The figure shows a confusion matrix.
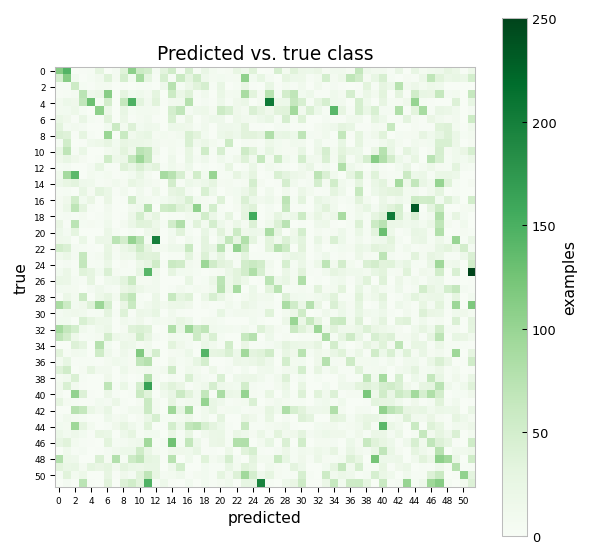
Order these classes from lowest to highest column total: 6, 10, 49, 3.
3, 49, 6, 10
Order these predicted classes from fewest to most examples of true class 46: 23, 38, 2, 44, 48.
2, 48, 44, 38, 23
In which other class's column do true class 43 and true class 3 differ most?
6
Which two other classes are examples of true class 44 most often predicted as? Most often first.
40, 2
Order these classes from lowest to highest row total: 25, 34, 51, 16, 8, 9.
9, 34, 16, 8, 25, 51
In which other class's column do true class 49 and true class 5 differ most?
34
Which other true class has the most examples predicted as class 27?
22
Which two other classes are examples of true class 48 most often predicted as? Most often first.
39, 47
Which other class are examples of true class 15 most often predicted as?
37
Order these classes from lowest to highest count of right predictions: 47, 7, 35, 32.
35, 7, 47, 32
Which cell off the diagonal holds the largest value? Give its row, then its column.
25, 51
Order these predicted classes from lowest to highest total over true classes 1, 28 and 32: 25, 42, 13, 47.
42, 13, 25, 47
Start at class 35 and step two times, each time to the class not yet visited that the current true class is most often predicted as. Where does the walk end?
41
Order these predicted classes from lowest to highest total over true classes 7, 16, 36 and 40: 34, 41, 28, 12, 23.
12, 34, 41, 28, 23
